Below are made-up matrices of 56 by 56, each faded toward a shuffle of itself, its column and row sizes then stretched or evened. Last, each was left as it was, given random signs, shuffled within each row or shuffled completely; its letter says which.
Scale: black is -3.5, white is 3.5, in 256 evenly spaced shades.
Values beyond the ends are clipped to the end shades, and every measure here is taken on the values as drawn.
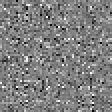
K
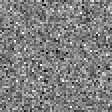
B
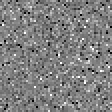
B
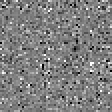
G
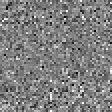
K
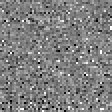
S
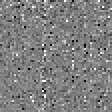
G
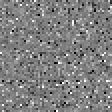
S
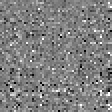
K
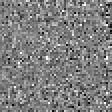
G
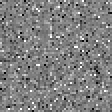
B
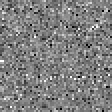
S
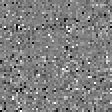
G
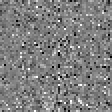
G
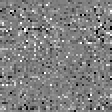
K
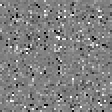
G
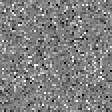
B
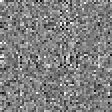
K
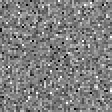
B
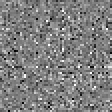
G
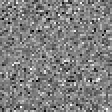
S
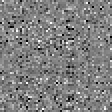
K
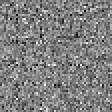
G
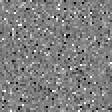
B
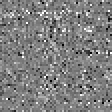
K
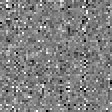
K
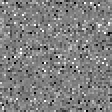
S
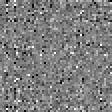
G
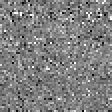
S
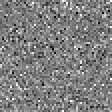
B
